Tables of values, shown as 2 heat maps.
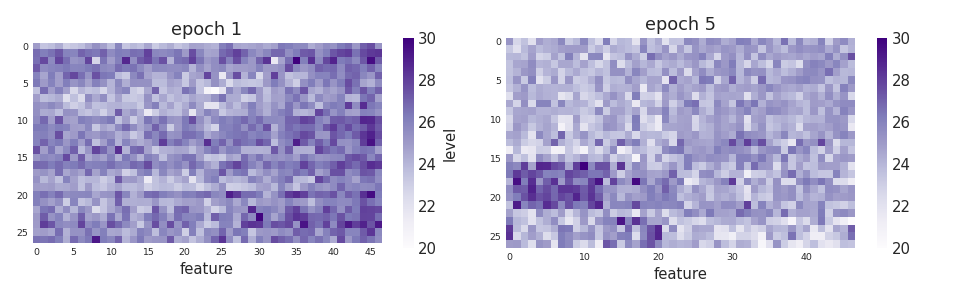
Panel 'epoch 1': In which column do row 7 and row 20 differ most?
26
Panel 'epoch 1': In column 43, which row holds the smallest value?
7
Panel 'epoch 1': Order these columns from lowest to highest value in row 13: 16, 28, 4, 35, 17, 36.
4, 16, 28, 36, 17, 35
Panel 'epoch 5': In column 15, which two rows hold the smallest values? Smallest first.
14, 3
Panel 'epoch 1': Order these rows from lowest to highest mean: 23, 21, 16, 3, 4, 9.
9, 21, 4, 3, 23, 16
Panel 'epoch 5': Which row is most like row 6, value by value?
9
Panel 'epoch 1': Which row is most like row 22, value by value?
11
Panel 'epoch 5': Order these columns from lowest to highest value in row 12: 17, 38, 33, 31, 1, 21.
17, 21, 38, 1, 33, 31
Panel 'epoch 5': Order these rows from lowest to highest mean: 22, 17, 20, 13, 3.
3, 22, 13, 17, 20
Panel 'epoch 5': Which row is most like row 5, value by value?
2
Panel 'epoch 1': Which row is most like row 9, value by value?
18
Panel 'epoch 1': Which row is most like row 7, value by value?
0
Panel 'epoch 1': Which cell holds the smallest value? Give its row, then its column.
6, 24
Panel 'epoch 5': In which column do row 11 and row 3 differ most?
7
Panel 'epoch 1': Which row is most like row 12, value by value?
10
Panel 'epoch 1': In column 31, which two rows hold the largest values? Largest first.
2, 11
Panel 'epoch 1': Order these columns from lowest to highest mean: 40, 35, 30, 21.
21, 30, 35, 40
